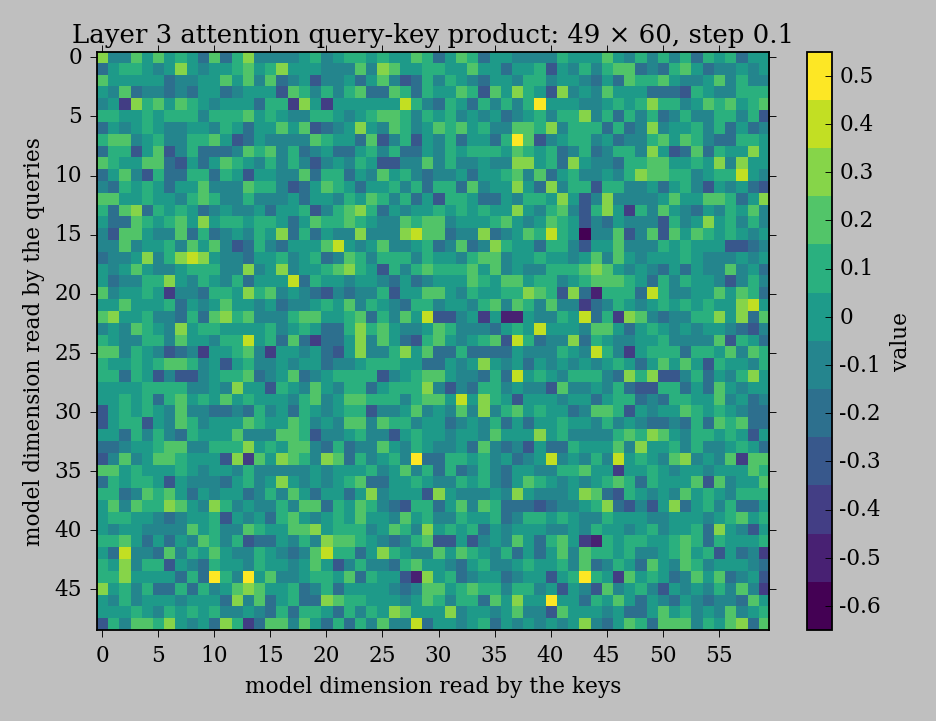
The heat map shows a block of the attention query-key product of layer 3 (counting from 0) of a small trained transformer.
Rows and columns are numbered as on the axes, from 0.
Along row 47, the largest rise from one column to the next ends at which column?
41
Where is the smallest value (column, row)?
43, 15
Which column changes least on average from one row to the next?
53
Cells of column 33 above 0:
13
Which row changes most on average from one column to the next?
34
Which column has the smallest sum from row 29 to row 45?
36
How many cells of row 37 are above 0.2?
4
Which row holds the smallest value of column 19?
24
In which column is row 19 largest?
17
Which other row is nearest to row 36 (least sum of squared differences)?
39
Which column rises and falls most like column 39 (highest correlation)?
49
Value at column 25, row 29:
0.1
